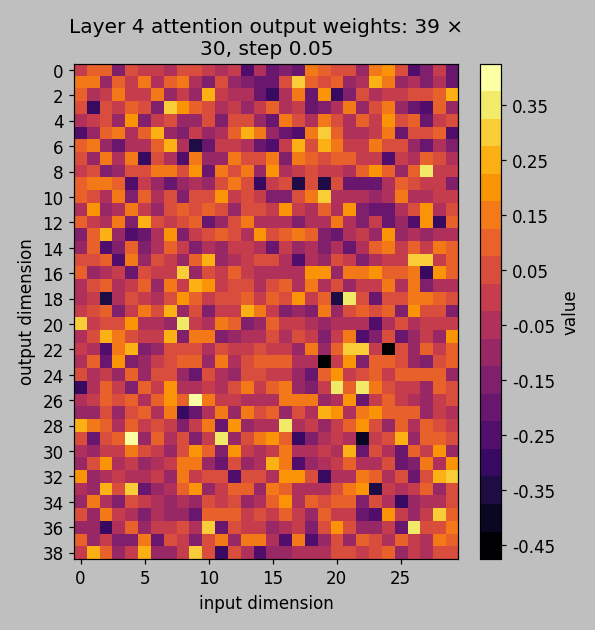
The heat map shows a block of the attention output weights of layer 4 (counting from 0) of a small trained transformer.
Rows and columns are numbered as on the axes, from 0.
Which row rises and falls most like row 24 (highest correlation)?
27
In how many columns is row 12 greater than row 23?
9
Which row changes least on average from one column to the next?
24
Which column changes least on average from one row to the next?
6
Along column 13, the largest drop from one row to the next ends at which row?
20
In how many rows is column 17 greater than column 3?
17
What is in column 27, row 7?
0.1
